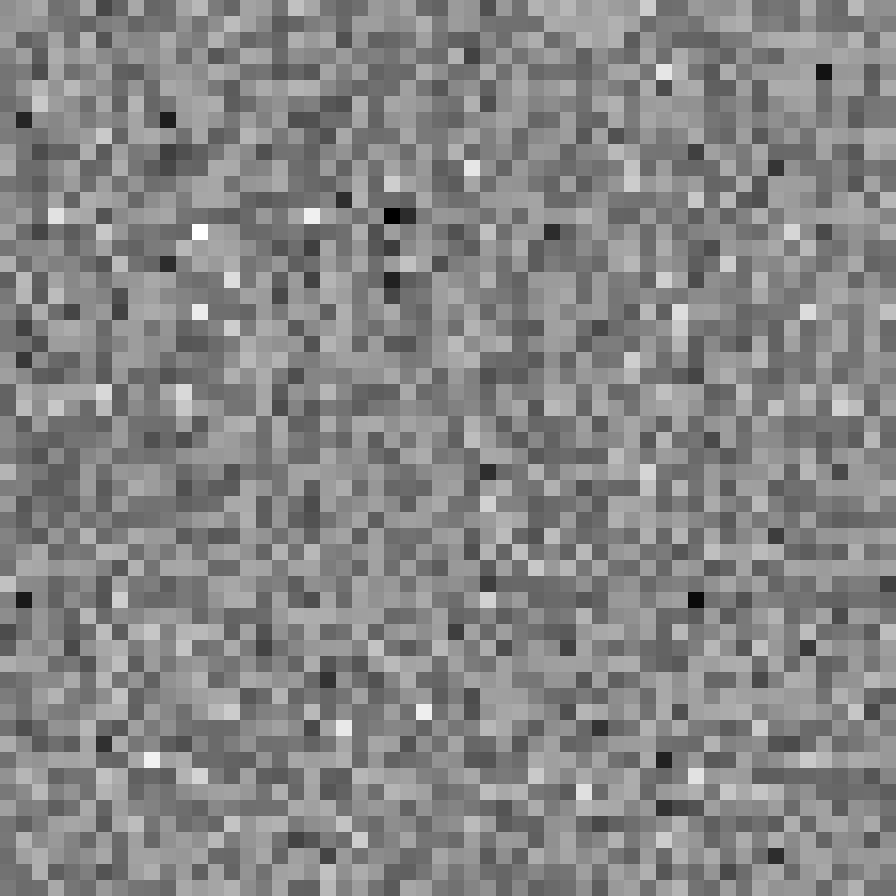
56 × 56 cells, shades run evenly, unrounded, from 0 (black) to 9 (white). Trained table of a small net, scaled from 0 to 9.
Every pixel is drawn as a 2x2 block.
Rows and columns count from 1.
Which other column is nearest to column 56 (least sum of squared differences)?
38
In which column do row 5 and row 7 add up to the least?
52
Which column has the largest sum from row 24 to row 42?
16
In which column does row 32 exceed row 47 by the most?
31
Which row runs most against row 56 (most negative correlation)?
54
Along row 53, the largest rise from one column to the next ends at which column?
23
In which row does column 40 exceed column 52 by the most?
5
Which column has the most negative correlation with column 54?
30
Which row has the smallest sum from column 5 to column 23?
10
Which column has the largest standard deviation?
7
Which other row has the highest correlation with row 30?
51
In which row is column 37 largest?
50
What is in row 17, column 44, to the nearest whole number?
3
